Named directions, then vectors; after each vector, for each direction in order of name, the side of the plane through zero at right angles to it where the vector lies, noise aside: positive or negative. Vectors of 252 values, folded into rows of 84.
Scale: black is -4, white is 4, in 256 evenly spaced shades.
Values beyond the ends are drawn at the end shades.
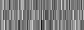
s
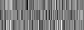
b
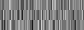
positive, negative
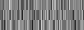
positive, negative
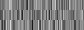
positive, negative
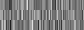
negative, positive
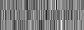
positive, positive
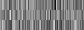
negative, positive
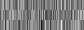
positive, positive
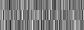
negative, positive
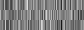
negative, negative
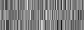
negative, negative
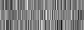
negative, negative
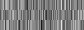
positive, positive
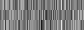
positive, positive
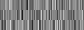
positive, negative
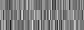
negative, positive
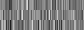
negative, positive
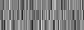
positive, negative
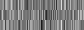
positive, positive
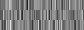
positive, negative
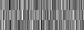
negative, positive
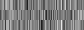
positive, positive
